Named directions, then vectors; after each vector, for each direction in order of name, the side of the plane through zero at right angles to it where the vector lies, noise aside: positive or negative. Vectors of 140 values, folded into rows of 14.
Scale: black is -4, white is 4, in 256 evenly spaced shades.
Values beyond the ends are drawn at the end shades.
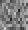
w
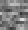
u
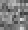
positive, negative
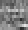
negative, positive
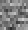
positive, positive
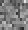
negative, positive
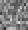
negative, negative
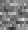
positive, positive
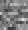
positive, positive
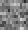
positive, negative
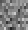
positive, positive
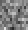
positive, positive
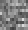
positive, positive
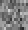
negative, positive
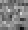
negative, positive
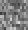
negative, negative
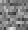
negative, negative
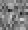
positive, negative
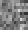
positive, negative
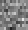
positive, positive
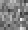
positive, negative
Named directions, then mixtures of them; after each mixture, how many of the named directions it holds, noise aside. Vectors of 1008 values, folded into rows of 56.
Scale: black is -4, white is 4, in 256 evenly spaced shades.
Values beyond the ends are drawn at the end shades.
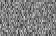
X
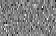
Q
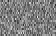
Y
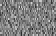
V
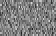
one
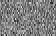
three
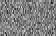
three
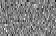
two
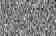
three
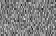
four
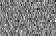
four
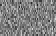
one
